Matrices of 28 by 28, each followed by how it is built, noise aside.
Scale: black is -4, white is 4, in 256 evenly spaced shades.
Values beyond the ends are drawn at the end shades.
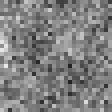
smooth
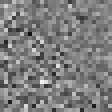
lower triangular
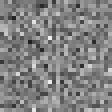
repeating rows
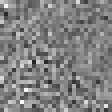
lower triangular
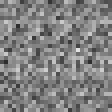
repeating columns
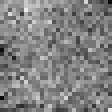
smooth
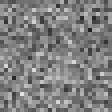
blocks
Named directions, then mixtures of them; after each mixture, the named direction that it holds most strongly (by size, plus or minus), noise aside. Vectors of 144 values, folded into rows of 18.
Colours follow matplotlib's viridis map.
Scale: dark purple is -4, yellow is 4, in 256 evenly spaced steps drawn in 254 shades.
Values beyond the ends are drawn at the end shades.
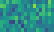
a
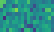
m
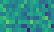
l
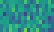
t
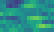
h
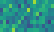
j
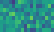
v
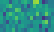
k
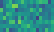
a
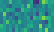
k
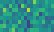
j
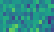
t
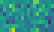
j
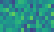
v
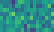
v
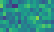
h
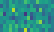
t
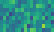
v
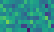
l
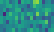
k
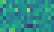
m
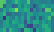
m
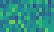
a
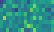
m
